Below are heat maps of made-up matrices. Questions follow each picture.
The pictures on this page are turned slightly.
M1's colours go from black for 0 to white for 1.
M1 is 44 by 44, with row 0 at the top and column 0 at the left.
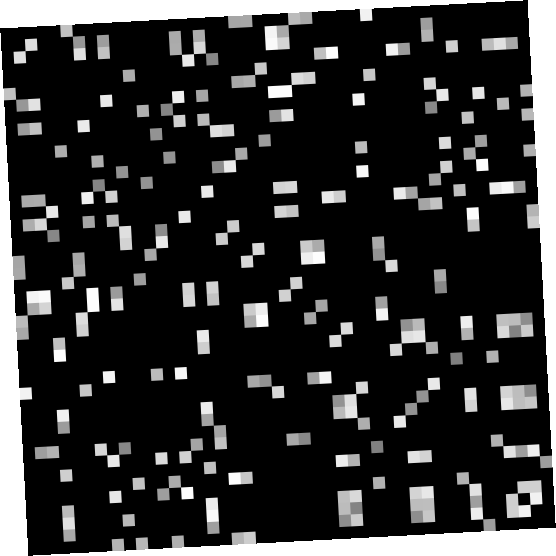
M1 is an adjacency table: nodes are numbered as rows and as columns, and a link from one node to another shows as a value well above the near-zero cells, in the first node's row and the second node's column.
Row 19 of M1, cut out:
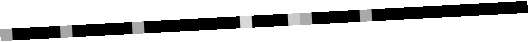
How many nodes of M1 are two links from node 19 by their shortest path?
5
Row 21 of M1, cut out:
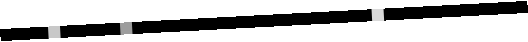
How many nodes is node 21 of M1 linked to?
3
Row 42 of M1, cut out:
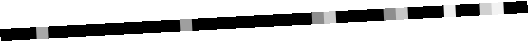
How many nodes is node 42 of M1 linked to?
9
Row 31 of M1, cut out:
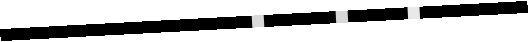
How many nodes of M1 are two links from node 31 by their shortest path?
3
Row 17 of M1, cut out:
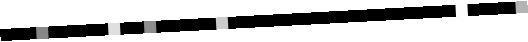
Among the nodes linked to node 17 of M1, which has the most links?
node 3
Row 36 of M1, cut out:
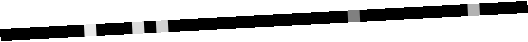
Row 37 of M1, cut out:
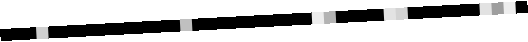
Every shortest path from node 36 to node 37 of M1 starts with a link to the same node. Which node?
node 7
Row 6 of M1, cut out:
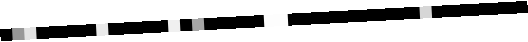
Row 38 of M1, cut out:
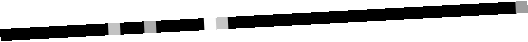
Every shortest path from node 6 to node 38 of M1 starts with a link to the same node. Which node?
node 8
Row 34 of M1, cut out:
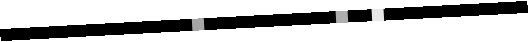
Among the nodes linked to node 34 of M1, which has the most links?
node 16
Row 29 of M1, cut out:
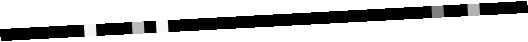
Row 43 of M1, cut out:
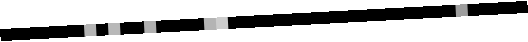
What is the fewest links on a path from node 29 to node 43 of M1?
2
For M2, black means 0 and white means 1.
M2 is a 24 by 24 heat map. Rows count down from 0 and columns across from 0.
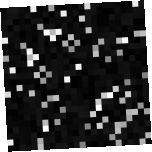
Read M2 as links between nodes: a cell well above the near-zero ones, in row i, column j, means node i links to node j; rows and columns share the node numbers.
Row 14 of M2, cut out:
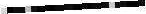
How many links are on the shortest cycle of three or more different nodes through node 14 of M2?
4
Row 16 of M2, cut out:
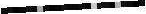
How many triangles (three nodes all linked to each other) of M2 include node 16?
1
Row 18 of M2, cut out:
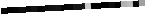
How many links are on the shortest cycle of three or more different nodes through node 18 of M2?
5
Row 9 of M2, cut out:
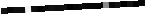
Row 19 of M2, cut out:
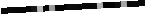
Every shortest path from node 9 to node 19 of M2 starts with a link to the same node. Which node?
node 4
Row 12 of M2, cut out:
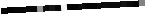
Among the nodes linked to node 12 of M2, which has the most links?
node 6
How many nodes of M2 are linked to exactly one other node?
4
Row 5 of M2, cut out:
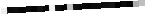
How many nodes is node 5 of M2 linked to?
5
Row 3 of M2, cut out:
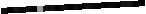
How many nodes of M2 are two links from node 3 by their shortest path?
5
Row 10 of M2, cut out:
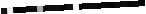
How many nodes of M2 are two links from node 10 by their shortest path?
5
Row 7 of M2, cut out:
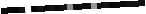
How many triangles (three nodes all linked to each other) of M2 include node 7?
0
